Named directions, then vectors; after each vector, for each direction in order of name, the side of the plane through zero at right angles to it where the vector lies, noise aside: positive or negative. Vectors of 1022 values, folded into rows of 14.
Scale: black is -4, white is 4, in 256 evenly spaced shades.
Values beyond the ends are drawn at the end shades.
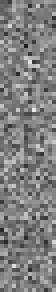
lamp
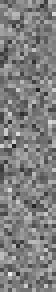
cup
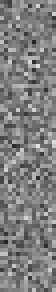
positive, positive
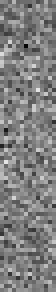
negative, positive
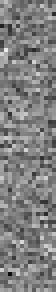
negative, negative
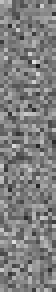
negative, negative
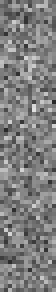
negative, positive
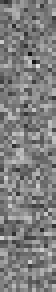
positive, positive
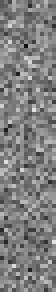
negative, positive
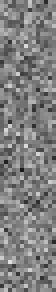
positive, negative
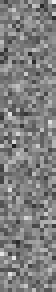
positive, positive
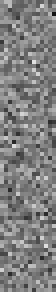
negative, negative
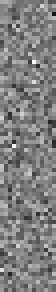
negative, negative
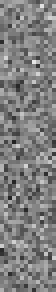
negative, negative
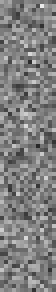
negative, negative
